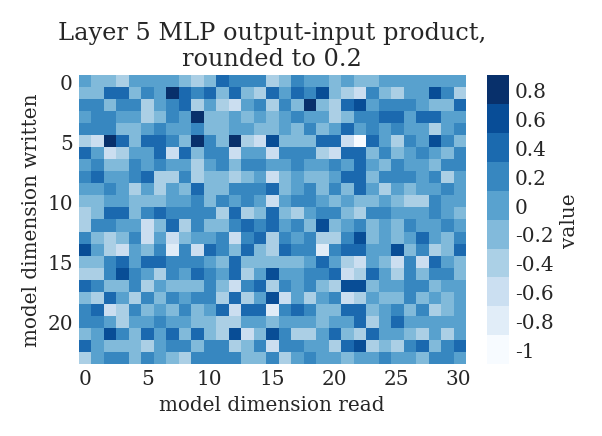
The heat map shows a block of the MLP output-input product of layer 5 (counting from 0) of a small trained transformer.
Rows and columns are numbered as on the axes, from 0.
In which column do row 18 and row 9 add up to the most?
15
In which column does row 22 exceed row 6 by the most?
7
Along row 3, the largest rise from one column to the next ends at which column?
9
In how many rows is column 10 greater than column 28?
9
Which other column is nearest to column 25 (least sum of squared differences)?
1
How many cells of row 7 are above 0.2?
1
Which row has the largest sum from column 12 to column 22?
12
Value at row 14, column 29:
-0.2
